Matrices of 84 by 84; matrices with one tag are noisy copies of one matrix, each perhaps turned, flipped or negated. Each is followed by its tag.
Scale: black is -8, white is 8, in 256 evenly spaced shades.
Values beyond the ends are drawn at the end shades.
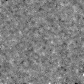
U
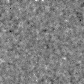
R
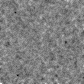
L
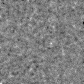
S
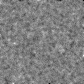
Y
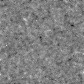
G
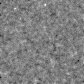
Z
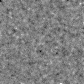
S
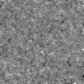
U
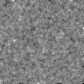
Y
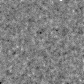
S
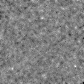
L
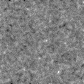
G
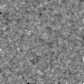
Y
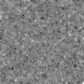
L
